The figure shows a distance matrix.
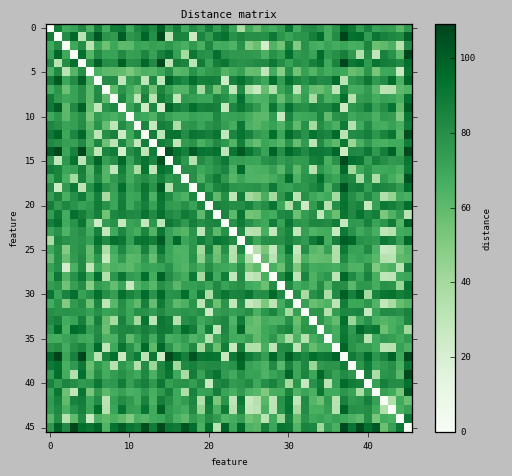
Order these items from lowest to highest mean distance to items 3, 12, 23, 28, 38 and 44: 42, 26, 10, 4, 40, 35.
26, 42, 10, 35, 40, 4
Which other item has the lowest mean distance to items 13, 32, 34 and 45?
21
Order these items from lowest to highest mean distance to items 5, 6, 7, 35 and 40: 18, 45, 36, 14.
36, 14, 18, 45
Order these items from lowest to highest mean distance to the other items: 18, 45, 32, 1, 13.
13, 32, 18, 1, 45
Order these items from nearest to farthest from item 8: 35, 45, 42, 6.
35, 42, 6, 45
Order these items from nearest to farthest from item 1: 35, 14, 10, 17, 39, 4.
4, 35, 10, 17, 39, 14
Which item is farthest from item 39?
45
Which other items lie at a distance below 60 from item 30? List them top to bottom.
20, 32, 35, 40
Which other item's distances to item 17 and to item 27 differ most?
2
